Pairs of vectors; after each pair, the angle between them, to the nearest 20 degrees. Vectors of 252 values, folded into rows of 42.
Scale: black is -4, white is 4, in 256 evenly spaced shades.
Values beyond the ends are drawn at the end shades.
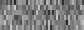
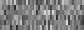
160 degrees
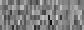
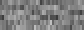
140 degrees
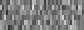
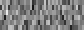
160 degrees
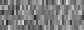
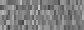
120 degrees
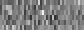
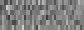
60 degrees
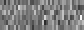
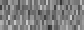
100 degrees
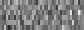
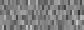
120 degrees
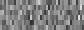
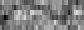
80 degrees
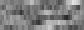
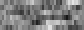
20 degrees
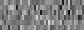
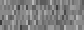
100 degrees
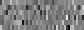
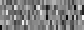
140 degrees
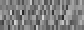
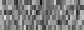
100 degrees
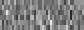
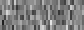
40 degrees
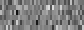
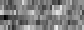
60 degrees
